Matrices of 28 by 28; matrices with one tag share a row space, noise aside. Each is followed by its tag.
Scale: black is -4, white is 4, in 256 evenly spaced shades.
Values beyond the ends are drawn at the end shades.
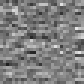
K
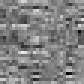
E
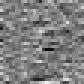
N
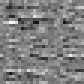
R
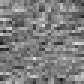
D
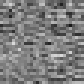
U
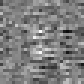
N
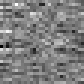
D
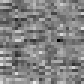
D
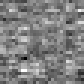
E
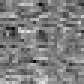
R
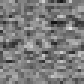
U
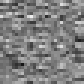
K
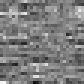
E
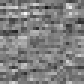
E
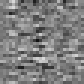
R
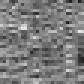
E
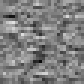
R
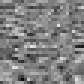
K
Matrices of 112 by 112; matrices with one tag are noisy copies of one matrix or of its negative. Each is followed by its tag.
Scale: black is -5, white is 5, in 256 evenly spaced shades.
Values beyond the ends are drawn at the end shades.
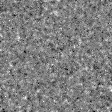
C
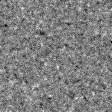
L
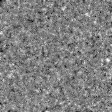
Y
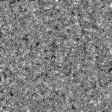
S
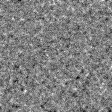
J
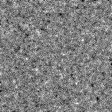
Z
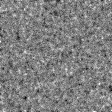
C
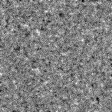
Z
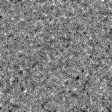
J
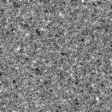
Z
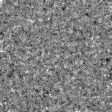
Y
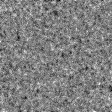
C
